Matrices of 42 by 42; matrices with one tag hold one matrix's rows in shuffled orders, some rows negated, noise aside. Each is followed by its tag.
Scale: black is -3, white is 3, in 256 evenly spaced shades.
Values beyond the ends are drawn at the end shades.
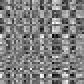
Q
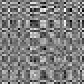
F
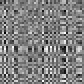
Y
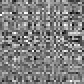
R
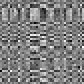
F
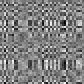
Y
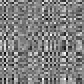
Y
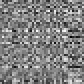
R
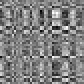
Q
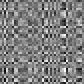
Y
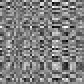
Q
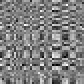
Q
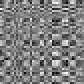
Q
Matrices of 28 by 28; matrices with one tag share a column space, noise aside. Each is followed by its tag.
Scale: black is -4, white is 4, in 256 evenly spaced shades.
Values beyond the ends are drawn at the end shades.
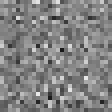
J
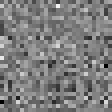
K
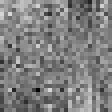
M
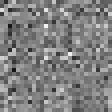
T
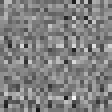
J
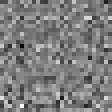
J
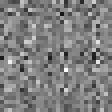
T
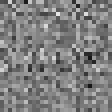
T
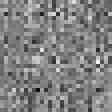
M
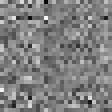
J
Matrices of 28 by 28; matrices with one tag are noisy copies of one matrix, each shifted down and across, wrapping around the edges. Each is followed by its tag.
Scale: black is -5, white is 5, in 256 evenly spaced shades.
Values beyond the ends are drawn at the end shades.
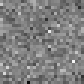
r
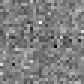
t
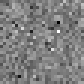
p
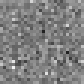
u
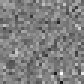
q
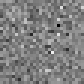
p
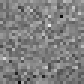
t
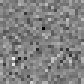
u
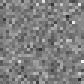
p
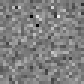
q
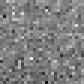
t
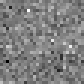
r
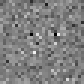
q
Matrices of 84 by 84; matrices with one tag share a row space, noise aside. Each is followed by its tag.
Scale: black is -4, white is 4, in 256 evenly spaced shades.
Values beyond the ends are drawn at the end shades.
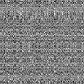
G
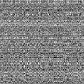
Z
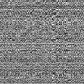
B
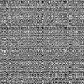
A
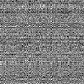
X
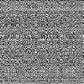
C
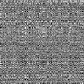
X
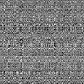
G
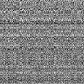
G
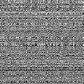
C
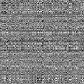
A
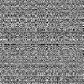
C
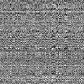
B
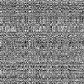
X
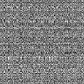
G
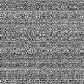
X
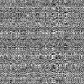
B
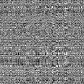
B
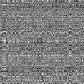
A
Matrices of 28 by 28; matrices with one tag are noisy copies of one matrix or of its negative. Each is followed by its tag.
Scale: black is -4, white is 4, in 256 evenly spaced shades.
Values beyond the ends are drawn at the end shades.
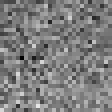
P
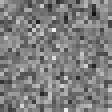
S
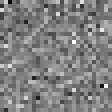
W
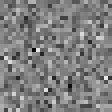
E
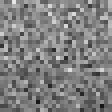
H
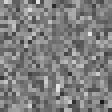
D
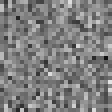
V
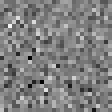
E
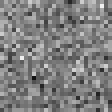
P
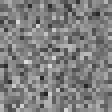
S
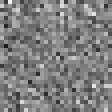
W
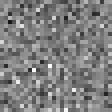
S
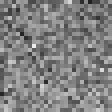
P
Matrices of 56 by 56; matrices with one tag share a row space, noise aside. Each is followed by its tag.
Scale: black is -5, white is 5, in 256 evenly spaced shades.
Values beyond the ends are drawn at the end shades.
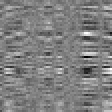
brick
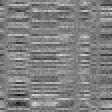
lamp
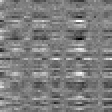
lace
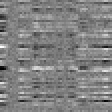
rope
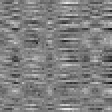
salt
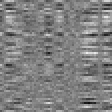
brick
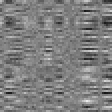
brick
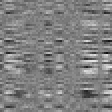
brick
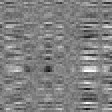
brick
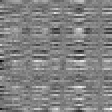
lace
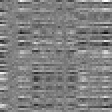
rope
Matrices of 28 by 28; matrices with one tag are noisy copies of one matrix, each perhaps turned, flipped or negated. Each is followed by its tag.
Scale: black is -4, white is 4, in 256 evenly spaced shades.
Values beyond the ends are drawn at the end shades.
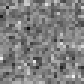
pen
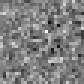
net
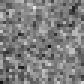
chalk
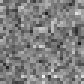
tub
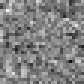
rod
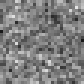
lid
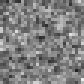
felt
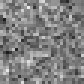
tub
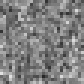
rod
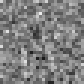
net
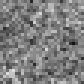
chalk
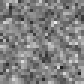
tub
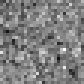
chalk
